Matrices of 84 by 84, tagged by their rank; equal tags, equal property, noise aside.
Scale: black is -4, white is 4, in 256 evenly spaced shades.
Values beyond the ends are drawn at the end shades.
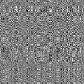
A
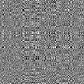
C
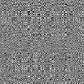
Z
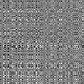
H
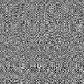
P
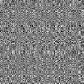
Z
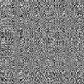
P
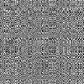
Z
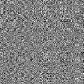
P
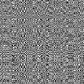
Z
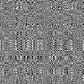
A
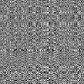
A
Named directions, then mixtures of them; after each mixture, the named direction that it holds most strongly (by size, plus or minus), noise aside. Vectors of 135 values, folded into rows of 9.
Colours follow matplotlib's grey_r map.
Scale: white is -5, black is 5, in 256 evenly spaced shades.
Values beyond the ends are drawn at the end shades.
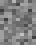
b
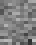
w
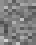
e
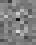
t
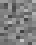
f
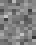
b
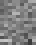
w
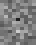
t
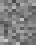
e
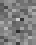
e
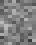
e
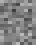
b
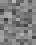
b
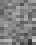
w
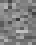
t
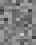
b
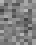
b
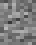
f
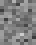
b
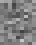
f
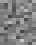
f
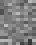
w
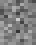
t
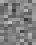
f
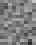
w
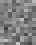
e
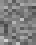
e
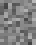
f
